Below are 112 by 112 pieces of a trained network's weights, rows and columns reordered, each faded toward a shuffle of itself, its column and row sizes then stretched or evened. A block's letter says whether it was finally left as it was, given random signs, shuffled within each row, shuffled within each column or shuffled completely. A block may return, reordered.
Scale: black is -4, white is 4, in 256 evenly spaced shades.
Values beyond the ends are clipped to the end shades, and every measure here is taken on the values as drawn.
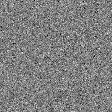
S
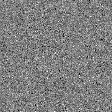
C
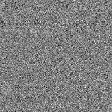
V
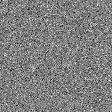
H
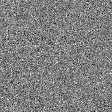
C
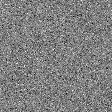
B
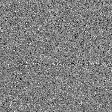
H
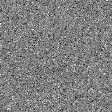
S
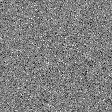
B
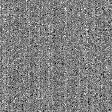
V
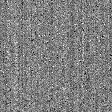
S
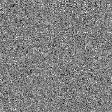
V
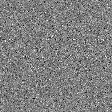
H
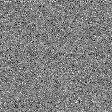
H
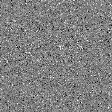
C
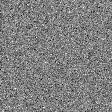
B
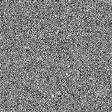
C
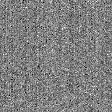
V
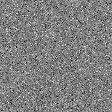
S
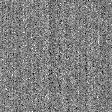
S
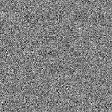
V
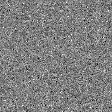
C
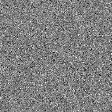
C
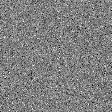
S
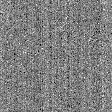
S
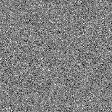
V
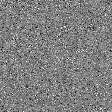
H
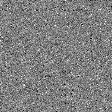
C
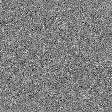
H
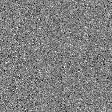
S
